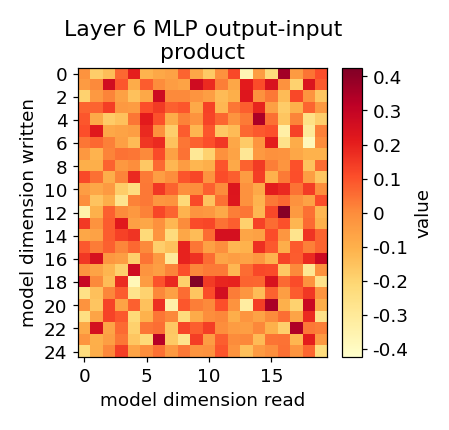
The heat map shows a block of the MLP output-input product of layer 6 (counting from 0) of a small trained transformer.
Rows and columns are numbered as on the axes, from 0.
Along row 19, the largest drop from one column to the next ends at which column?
4
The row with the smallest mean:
7
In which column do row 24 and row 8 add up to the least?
0
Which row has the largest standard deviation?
18
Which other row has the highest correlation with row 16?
22
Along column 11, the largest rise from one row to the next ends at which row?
6
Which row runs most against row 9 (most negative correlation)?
1
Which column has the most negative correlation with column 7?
19
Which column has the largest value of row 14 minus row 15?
12
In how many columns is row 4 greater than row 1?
9
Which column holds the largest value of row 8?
14
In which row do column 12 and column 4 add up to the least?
21
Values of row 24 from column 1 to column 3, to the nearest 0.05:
-0.1 0 0.15
